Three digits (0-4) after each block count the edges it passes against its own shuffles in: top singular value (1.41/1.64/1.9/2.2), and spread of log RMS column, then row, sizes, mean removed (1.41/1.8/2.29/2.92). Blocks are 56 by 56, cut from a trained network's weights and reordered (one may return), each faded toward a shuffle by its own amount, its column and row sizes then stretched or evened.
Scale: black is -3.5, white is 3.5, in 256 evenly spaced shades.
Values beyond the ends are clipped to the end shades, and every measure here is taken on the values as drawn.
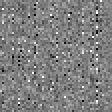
1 3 0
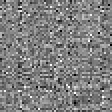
4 2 0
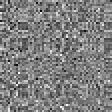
4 1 1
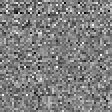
2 1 2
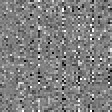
3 3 1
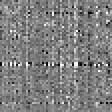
3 2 3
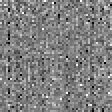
1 2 1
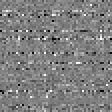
1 0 4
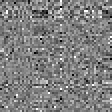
4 1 2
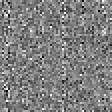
2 3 0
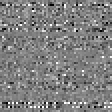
3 0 4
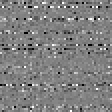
2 0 4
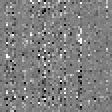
0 4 2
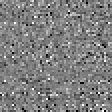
0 2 3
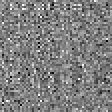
2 1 1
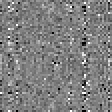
3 3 1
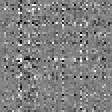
2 4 3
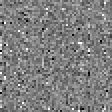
0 2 0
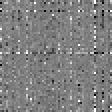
2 3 1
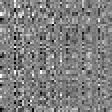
4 4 0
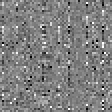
3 3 1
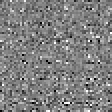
2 2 3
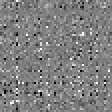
1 3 3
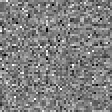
3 0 0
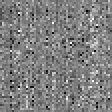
2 3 1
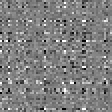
4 3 4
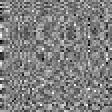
4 2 0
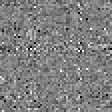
0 2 2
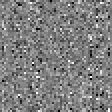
1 3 0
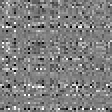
4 3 4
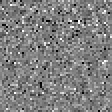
0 0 2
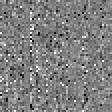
0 3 0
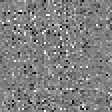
0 3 2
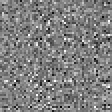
3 2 1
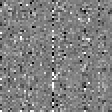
2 3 0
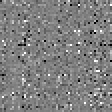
0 3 2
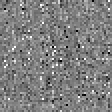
0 3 1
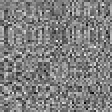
4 0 1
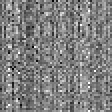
4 1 0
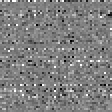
0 0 4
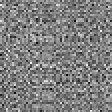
4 1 2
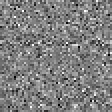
1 0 1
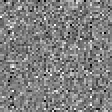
2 1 1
